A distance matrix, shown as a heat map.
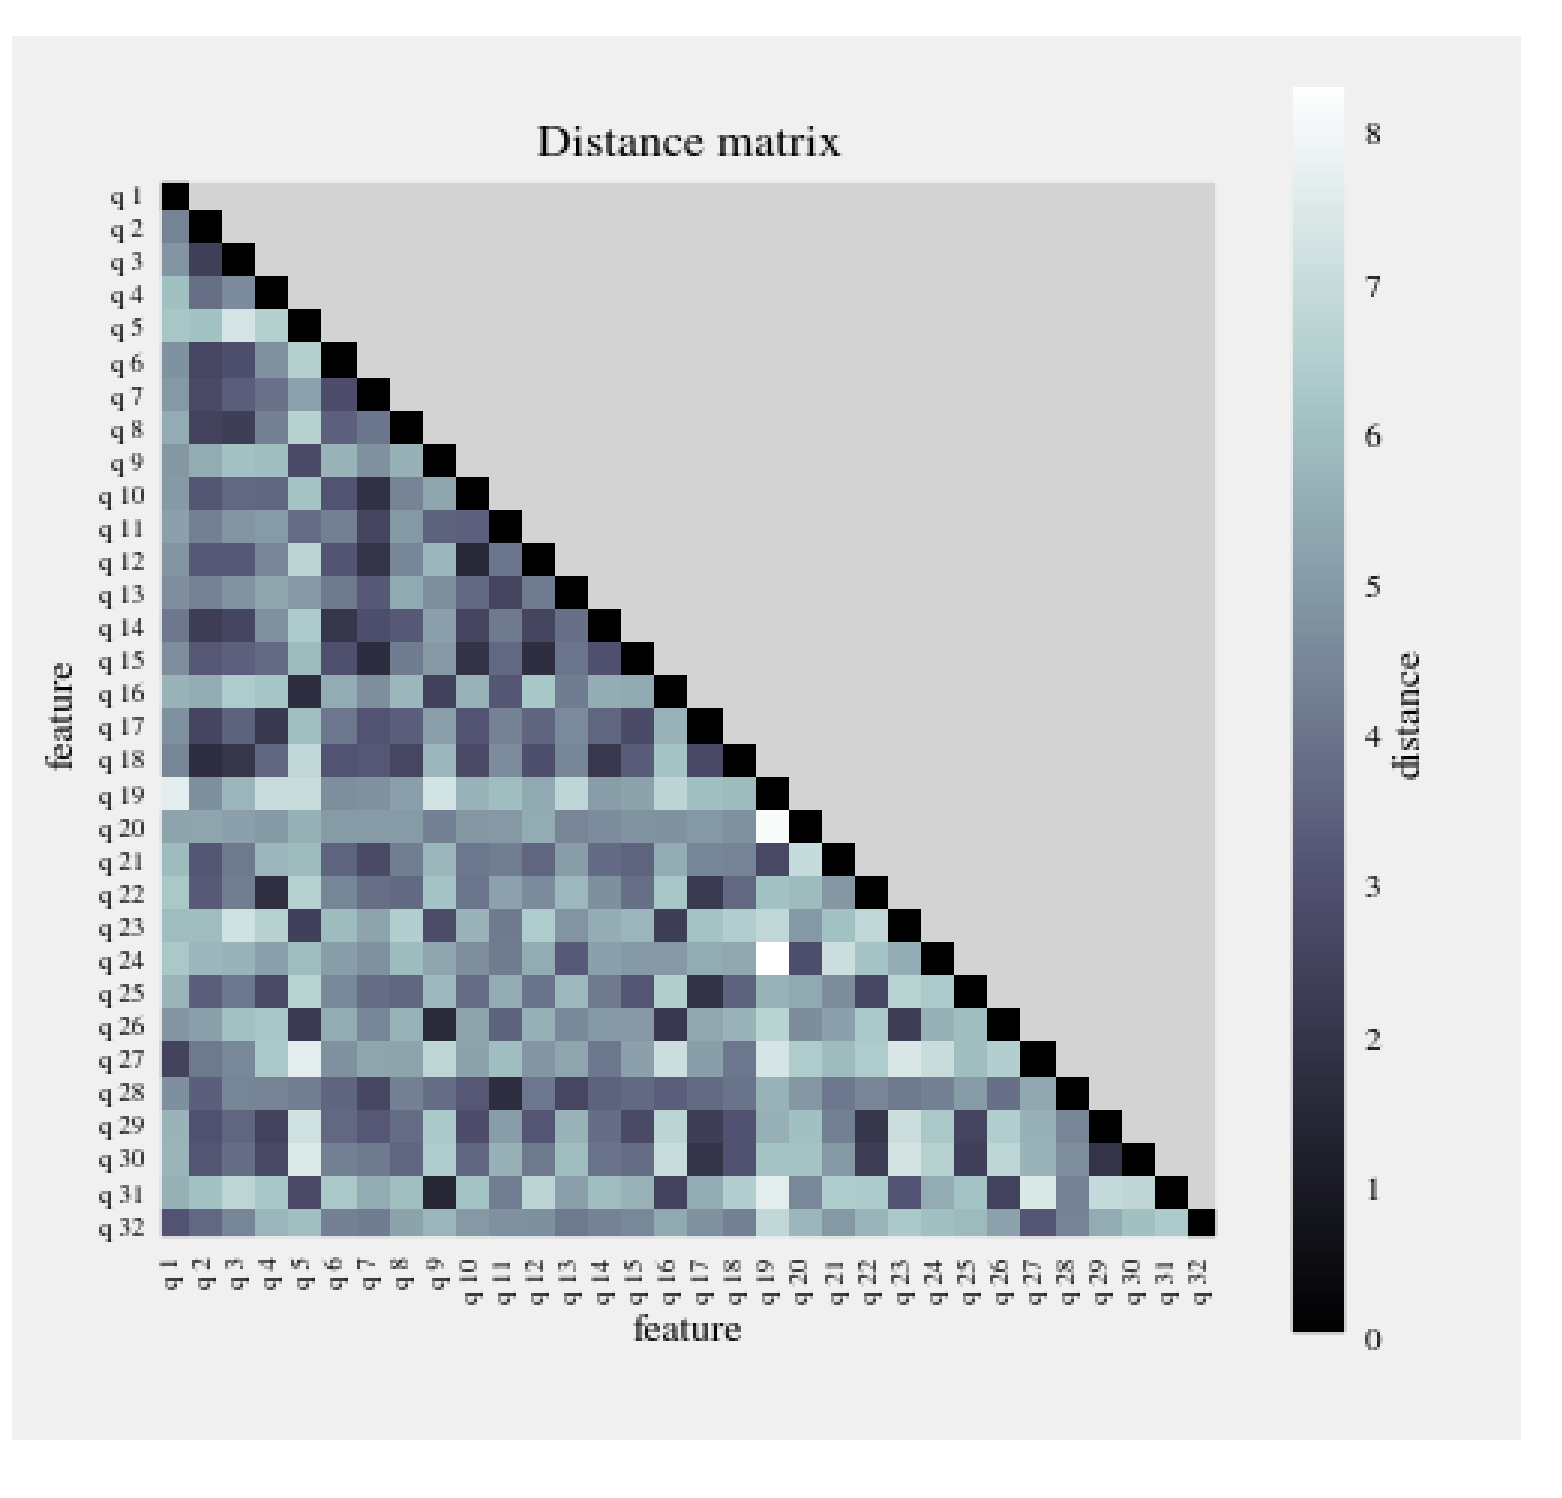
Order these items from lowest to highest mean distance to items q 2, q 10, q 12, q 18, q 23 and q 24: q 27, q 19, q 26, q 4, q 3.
q 3, q 4, q 26, q 27, q 19
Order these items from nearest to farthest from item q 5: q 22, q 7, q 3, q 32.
q 7, q 32, q 22, q 3
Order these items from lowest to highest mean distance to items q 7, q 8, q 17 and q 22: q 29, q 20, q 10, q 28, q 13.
q 29, q 10, q 28, q 13, q 20
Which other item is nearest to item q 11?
q 28
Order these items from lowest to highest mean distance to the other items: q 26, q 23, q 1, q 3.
q 3, q 26, q 1, q 23
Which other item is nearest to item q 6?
q 14
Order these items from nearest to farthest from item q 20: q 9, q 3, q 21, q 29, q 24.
q 24, q 9, q 3, q 29, q 21
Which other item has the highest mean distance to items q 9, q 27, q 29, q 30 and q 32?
q 19
